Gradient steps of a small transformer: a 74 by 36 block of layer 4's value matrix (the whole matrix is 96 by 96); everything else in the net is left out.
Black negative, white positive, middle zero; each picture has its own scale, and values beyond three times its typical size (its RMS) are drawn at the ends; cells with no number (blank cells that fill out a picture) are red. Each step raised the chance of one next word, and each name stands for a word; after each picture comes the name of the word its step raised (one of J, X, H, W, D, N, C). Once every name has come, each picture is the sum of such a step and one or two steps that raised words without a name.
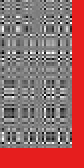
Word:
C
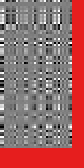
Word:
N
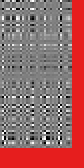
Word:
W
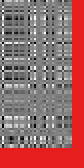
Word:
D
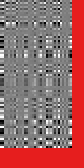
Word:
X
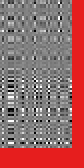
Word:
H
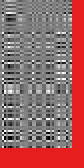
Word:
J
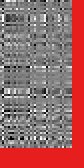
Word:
W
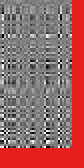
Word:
J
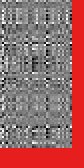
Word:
N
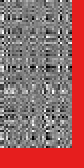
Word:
D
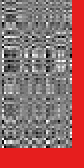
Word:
X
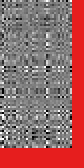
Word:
W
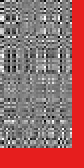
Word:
X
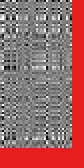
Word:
W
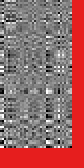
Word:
X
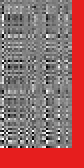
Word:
J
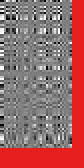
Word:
D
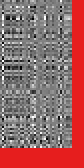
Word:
D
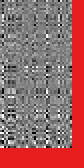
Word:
W
